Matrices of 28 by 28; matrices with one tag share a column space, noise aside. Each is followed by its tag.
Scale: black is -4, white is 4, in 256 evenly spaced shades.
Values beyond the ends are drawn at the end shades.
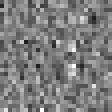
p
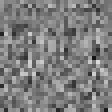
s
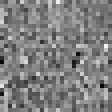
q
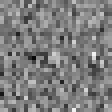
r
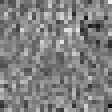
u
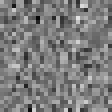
p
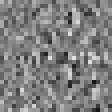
r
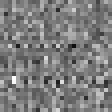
q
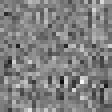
q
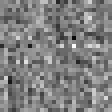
q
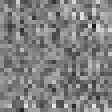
u
